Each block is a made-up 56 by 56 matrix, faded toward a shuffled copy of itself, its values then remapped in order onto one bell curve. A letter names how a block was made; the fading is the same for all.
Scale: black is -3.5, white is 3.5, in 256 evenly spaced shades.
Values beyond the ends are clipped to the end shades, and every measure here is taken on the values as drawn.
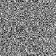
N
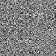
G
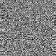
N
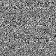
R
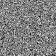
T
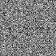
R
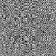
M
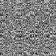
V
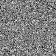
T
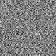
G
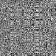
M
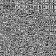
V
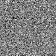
T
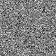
T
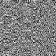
V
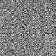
V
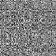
V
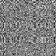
M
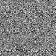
R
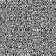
G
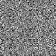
G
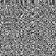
M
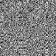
G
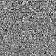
R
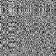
M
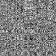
V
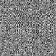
V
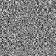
N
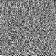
G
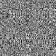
V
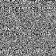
R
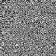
G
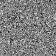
T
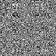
G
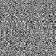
V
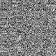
R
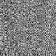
N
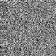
G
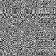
M
